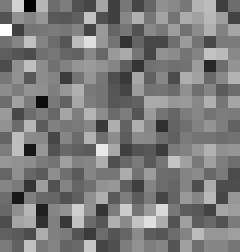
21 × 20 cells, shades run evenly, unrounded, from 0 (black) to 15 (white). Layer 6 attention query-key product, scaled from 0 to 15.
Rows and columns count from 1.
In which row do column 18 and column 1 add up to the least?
6
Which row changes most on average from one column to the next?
1
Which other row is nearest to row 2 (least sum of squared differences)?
21
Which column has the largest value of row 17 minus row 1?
3
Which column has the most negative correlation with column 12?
9
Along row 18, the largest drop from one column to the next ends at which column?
4
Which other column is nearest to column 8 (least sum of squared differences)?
16
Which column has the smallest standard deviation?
5
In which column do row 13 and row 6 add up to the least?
12
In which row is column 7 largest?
18
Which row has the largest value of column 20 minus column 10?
7
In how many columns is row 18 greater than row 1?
12
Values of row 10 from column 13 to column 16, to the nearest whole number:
9 7 6 7
